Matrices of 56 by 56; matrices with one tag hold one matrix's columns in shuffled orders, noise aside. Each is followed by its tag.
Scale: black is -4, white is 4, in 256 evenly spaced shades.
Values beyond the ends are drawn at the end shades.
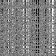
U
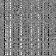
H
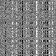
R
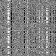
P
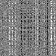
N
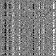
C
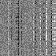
N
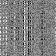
N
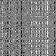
R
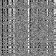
U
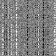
H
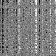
U
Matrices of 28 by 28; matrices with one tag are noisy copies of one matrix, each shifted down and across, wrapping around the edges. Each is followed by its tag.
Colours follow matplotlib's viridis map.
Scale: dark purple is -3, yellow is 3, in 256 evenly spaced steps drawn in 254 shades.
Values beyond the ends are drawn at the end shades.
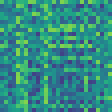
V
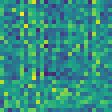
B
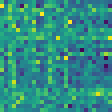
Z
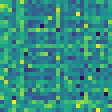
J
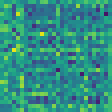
J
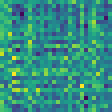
V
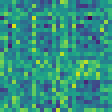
B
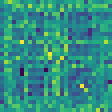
B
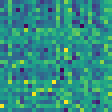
Z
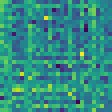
V
